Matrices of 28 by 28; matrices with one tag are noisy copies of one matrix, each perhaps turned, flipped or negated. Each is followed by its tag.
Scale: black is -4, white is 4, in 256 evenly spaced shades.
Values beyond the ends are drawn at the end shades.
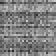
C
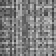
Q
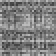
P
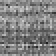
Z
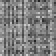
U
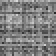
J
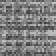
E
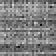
C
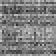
P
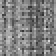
Z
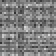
U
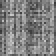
P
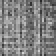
Q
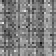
C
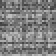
J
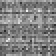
J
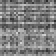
U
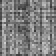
P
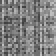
Q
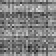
C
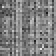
Q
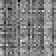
C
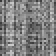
P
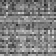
Q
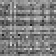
E
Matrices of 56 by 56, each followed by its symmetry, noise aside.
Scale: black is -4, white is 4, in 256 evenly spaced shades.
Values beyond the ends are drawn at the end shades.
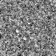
symmetric across the other diagonal.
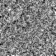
symmetric.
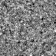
symmetric.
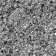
symmetric.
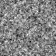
symmetric.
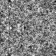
mirrored top to bottom.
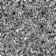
symmetric across the other diagonal.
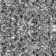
mirrored top to bottom.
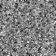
same after a half turn.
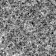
symmetric across the other diagonal.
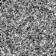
symmetric.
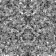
mirrored left to right.
